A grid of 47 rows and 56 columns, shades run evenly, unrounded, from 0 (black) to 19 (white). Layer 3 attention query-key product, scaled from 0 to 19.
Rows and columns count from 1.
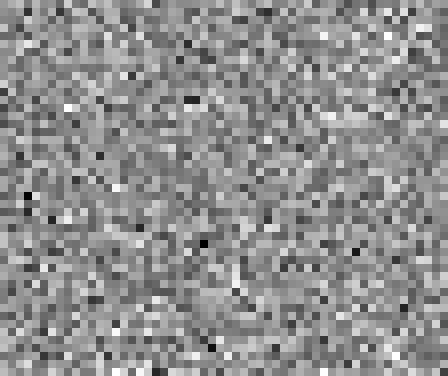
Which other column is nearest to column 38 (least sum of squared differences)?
36
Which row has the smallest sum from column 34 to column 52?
28
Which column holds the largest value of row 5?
49
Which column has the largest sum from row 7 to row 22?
47
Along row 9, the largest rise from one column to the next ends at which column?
41
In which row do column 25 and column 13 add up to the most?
45
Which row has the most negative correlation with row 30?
38
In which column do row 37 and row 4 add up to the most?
11
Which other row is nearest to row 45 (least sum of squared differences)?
14
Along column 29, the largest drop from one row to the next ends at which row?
46
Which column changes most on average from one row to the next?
4
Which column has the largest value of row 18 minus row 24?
34
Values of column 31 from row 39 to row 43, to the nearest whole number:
8 15 11 8 11
